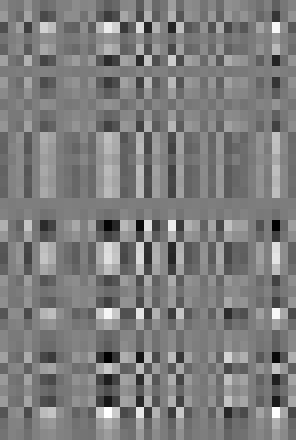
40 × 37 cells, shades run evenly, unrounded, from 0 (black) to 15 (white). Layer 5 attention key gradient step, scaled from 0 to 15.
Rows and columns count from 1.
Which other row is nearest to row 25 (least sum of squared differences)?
16
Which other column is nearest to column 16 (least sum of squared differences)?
4
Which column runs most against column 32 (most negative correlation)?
34
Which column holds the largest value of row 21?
22
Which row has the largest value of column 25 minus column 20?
21
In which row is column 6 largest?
3
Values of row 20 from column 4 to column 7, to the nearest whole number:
8 7 7 7
